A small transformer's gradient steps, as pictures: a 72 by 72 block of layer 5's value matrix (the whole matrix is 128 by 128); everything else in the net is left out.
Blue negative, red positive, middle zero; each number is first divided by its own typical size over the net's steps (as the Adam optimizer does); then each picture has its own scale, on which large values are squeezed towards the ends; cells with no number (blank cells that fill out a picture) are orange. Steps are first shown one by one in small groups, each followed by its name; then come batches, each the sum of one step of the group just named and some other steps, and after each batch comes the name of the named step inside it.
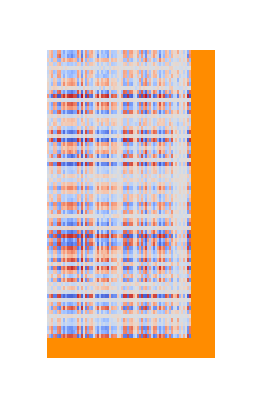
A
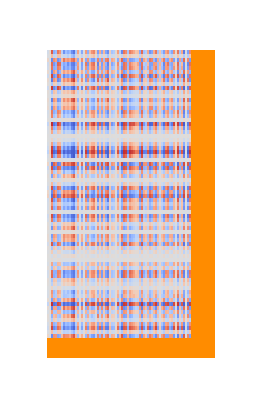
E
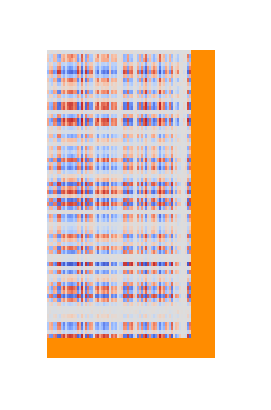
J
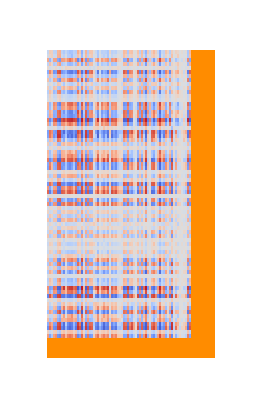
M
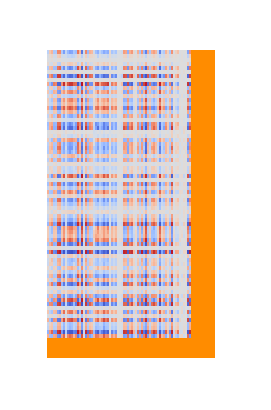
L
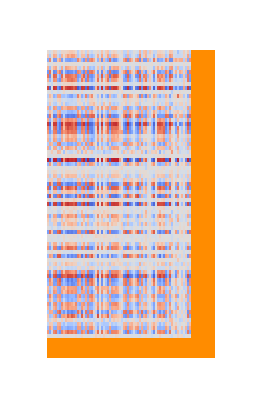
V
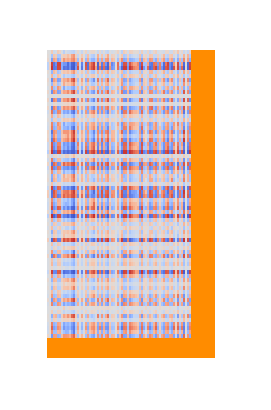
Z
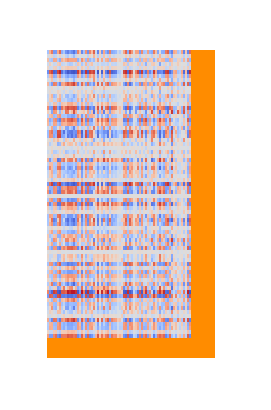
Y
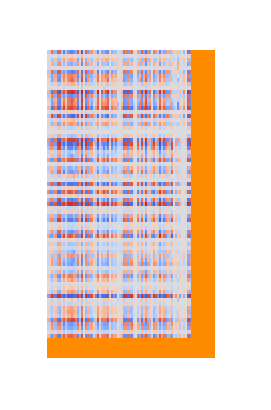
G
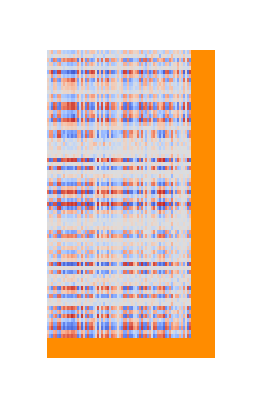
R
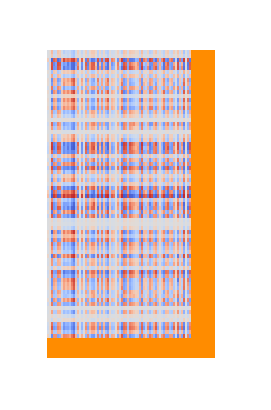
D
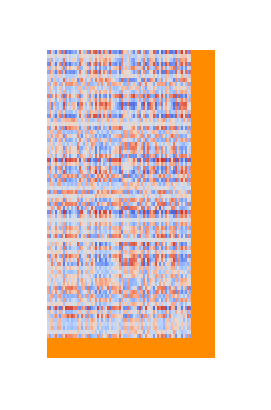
R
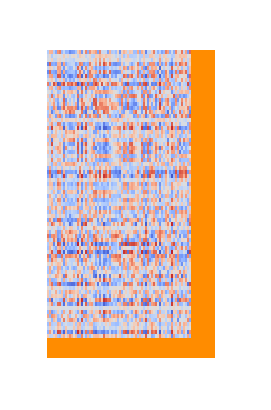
L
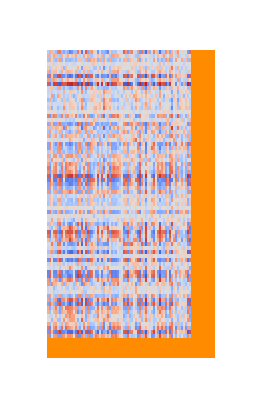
L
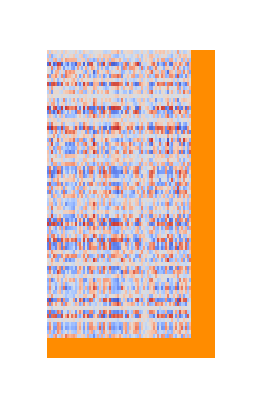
Z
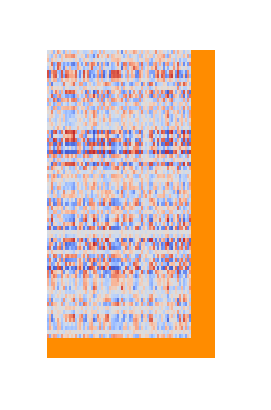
Z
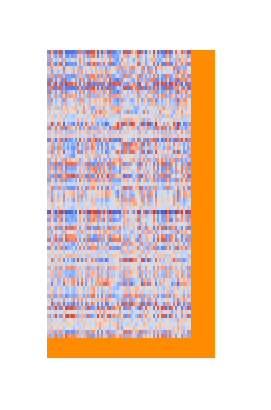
E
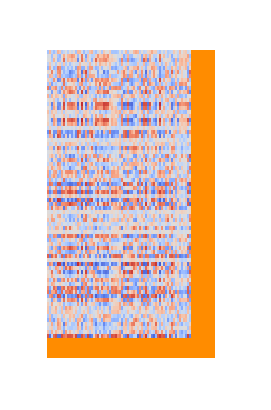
J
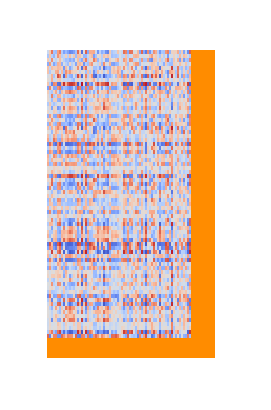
L
